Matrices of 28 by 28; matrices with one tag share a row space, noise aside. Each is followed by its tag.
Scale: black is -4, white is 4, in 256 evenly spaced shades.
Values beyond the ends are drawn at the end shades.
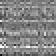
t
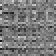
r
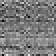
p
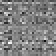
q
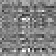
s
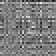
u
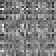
p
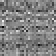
p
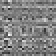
q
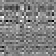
p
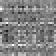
r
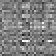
s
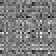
u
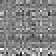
u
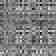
u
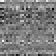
p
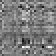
s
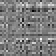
u
